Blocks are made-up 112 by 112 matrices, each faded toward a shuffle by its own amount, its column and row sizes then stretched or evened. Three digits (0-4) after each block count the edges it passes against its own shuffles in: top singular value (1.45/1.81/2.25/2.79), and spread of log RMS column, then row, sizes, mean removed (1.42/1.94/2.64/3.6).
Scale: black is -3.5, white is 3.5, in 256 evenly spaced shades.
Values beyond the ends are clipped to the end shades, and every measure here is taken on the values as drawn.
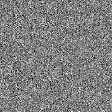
1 2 0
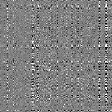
4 4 3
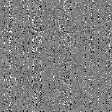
0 4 2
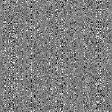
2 4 1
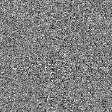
1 2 2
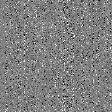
1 3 0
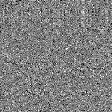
2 0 1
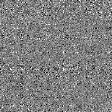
1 2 3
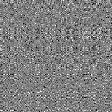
4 0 2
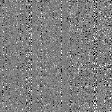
2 4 1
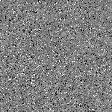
1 0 0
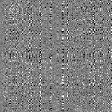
4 4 2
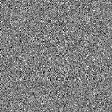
2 2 1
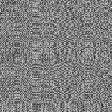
4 0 1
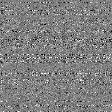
1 1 4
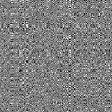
4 3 2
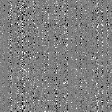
2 4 2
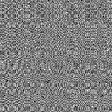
4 2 0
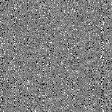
2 3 1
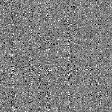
2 3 2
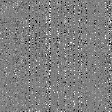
2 4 1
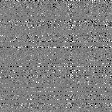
2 2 4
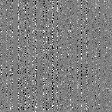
1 4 1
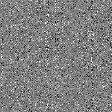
1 3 0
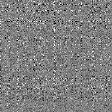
1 3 3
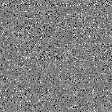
1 2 3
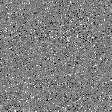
1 0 2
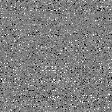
1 1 3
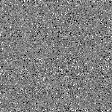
0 1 2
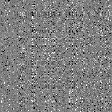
3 3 0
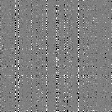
4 4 2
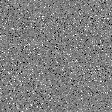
0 0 1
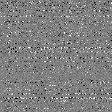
0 1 4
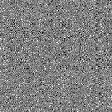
3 0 1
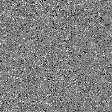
1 1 1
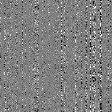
2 4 0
